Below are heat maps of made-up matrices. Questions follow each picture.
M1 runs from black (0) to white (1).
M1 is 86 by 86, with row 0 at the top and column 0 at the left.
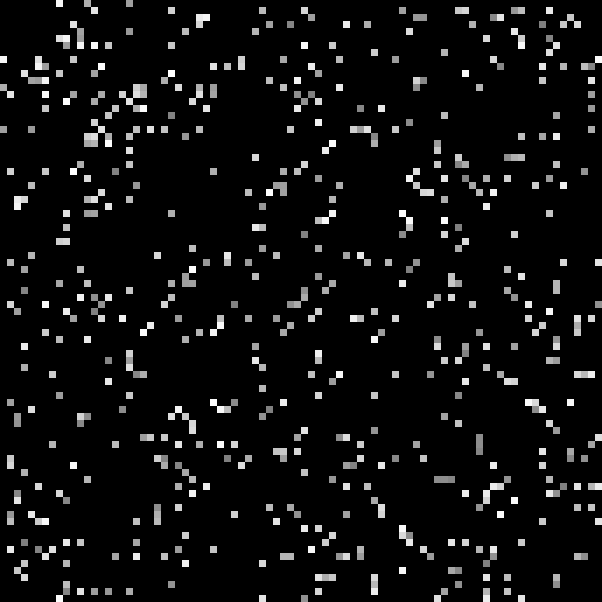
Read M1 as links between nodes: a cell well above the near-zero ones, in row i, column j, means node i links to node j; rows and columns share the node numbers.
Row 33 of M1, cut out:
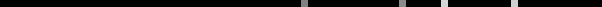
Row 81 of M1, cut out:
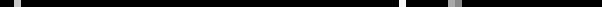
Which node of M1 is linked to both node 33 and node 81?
node 57
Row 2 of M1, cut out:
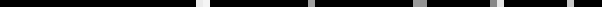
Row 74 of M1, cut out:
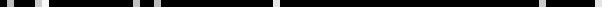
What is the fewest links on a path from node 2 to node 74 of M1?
4
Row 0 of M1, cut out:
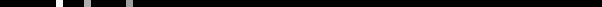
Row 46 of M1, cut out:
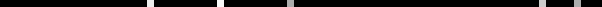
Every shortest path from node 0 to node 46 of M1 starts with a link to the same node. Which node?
node 18
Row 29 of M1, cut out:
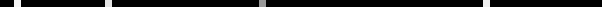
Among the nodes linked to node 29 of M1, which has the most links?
node 69
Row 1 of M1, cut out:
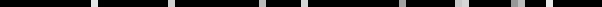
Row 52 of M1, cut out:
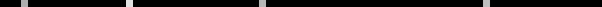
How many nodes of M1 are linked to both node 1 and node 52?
1
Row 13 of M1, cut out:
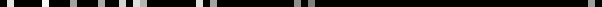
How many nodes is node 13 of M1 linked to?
12
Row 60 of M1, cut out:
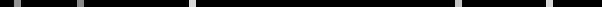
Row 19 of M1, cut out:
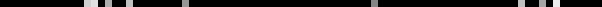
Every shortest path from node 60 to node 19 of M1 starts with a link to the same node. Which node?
node 11
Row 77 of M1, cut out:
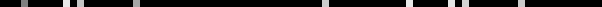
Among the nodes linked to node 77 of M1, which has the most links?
node 9
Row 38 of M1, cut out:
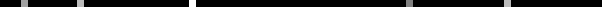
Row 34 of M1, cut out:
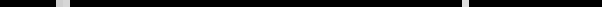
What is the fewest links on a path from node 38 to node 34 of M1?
4
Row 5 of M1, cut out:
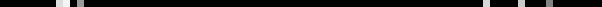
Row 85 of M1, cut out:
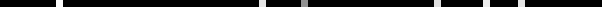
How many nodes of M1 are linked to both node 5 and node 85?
3
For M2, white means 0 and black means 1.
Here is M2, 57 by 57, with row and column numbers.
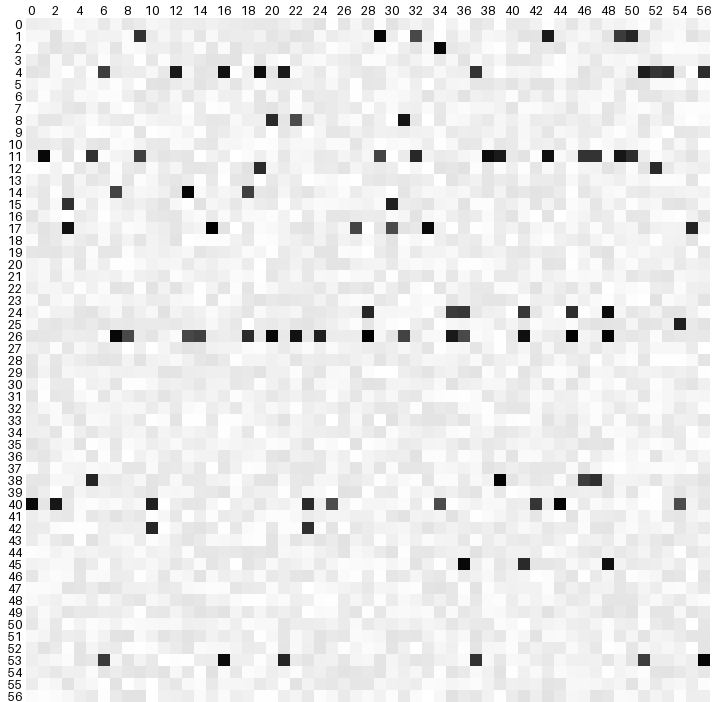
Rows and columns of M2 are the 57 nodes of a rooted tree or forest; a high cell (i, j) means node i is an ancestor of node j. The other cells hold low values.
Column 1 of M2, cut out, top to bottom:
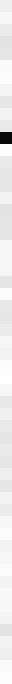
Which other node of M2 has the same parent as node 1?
38
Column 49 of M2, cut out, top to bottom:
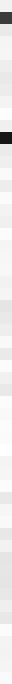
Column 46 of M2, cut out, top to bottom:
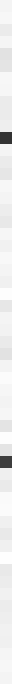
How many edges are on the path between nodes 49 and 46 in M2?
4
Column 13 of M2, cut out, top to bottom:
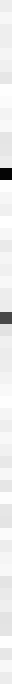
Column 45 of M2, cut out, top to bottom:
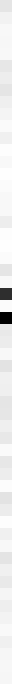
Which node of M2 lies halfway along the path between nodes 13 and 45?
26
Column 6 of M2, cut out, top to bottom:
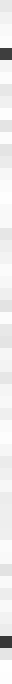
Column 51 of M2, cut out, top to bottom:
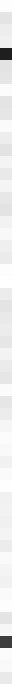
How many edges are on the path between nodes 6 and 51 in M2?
2
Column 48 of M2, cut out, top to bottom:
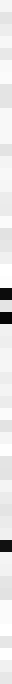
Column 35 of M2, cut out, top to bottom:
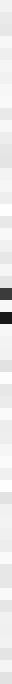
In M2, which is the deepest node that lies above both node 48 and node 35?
24
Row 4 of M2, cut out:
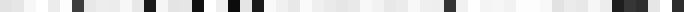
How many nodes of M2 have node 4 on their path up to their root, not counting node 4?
10
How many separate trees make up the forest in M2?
5
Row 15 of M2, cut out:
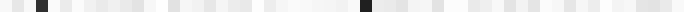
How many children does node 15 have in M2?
2
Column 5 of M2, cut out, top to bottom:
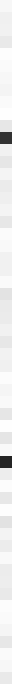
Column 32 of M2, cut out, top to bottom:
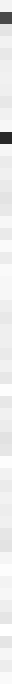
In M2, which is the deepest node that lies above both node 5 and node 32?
11
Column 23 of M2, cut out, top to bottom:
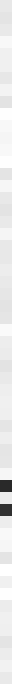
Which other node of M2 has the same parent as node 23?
10
